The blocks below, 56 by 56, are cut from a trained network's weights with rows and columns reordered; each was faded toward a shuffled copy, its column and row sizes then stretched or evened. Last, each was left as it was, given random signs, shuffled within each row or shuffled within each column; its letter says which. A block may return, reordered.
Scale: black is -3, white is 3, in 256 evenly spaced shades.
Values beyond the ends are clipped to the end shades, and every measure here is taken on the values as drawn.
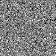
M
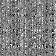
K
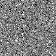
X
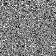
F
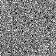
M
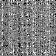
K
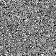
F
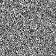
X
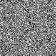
M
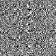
K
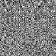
K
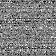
F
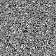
M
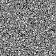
X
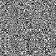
K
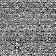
K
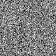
X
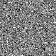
F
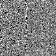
X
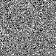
M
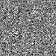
M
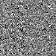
M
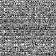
K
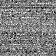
F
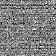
K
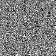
M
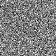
X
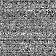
F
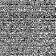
K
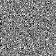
M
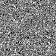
F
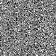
X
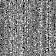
X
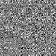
K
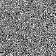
M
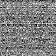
K
